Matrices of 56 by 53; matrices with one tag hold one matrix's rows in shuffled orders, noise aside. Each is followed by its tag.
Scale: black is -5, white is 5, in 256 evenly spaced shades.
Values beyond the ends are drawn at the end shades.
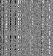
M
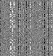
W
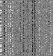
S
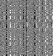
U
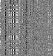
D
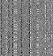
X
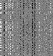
S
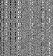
M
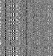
D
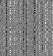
U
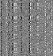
X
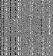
M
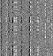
X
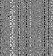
W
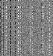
M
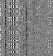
D
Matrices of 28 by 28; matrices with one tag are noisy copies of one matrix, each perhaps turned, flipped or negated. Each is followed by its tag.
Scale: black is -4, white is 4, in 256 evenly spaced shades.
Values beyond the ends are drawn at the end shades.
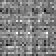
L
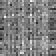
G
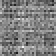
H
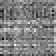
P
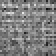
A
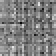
A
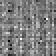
L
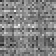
P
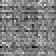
H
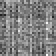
H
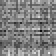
G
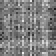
G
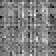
G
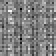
L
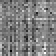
P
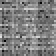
H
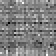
G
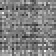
H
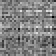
P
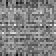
G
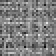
L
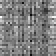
G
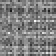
L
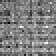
A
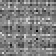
L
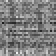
G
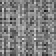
L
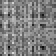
A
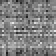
G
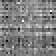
P
